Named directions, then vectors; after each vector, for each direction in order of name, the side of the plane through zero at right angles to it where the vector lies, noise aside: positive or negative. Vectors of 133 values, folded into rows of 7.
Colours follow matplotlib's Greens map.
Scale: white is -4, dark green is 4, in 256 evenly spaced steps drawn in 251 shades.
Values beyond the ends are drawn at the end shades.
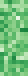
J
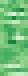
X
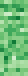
negative, positive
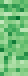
negative, positive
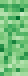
negative, positive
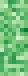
positive, positive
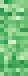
positive, negative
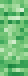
positive, negative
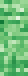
positive, negative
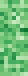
positive, positive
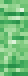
positive, negative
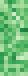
positive, positive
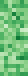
negative, negative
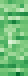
positive, negative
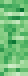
negative, positive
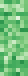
positive, negative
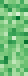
negative, positive
